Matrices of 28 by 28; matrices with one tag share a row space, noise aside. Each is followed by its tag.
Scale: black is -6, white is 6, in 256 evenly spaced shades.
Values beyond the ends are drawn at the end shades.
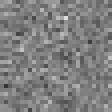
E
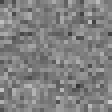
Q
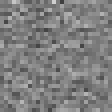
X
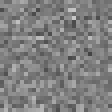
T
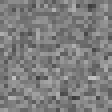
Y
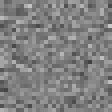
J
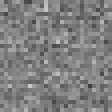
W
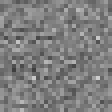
T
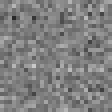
Q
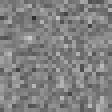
Q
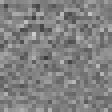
T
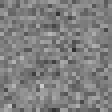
Y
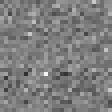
W
